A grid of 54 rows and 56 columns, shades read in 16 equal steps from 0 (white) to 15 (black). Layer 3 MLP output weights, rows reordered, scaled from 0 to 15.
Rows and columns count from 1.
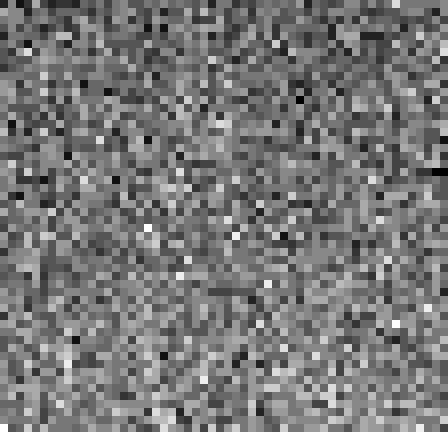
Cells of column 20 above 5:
45
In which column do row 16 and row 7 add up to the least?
56
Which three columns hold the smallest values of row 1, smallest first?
50, 5, 38
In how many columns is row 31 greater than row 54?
31
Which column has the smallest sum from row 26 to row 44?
19
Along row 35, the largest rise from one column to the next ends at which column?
6
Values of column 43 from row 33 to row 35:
5 10 8
